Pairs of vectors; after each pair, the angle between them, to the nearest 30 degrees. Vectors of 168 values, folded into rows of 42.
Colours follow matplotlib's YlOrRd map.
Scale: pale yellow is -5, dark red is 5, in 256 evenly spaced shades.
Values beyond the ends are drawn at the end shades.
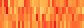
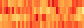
60 degrees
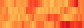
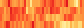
150 degrees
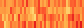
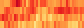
120 degrees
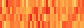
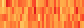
60 degrees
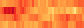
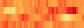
150 degrees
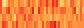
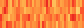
90 degrees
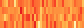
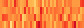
150 degrees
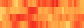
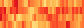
150 degrees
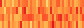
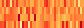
120 degrees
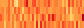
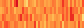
150 degrees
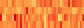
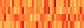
90 degrees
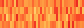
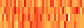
120 degrees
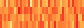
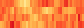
120 degrees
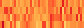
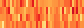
120 degrees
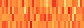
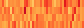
150 degrees
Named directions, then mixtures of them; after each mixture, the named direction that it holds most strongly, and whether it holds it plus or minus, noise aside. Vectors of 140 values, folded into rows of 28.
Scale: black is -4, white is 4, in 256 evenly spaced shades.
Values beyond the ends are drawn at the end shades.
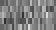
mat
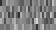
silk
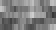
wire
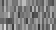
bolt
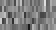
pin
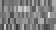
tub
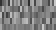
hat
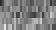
wire, minus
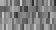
hat, minus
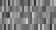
hat, plus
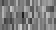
mat, plus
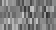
mat, minus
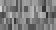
wire, plus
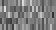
bolt, plus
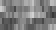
wire, plus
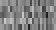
mat, minus
